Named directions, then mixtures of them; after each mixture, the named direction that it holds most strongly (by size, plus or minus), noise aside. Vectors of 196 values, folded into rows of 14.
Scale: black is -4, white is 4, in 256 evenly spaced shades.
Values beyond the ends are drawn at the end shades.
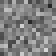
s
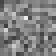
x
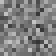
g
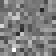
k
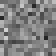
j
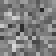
k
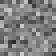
s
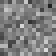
s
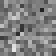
k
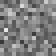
j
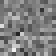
k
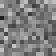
j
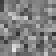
x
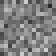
s
